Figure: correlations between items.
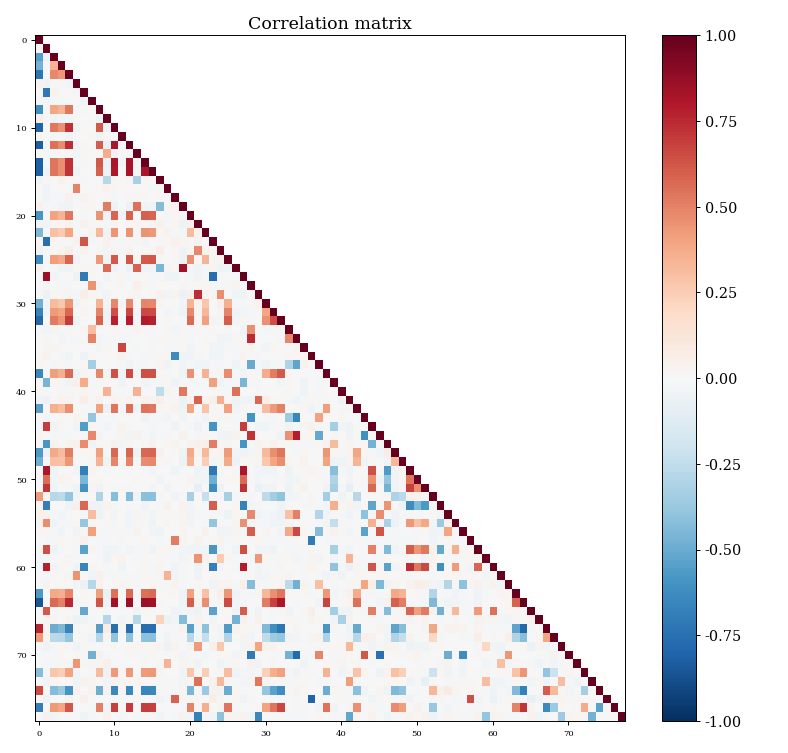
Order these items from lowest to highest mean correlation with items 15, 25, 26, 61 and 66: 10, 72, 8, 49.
49, 72, 8, 10
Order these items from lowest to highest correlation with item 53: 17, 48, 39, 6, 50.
50, 48, 17, 39, 6
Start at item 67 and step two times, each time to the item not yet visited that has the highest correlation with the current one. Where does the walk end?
74
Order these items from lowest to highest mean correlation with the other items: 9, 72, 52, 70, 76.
52, 70, 9, 72, 76
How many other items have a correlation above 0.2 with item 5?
3
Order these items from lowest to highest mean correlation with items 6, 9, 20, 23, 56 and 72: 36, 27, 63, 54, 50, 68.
27, 50, 68, 36, 54, 63
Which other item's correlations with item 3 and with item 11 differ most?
35
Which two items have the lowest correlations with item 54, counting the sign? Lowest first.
70, 43
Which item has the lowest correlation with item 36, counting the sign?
75
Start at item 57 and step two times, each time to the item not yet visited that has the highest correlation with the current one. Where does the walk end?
18
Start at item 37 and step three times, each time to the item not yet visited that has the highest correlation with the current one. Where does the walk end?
62
